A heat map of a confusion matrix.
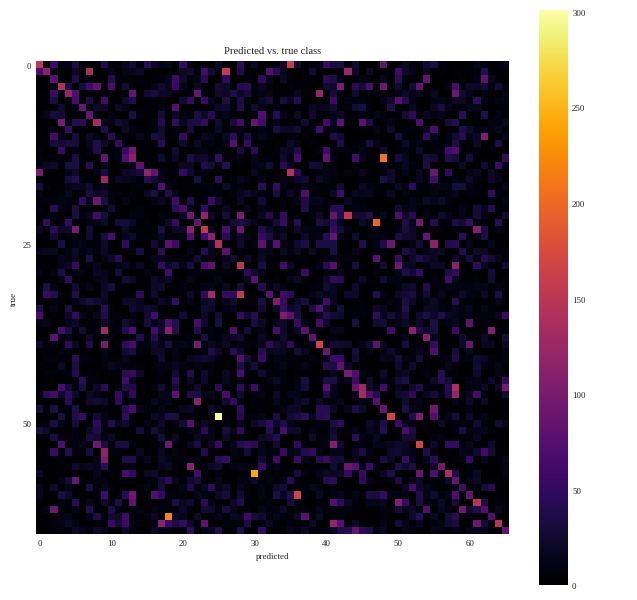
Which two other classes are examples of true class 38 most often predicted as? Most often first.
54, 2
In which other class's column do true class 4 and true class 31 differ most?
39
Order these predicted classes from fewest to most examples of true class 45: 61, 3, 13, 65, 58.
61, 13, 3, 65, 58
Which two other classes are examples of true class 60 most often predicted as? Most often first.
36, 13
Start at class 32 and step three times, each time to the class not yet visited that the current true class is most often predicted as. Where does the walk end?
5
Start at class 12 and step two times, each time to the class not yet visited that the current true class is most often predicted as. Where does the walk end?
48
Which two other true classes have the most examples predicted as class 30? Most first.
57, 8
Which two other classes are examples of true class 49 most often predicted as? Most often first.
25, 53
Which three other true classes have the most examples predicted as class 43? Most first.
21, 1, 56
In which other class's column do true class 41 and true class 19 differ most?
8
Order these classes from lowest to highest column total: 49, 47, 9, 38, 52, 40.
38, 49, 47, 52, 40, 9
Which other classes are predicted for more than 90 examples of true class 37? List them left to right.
9, 18, 52, 63
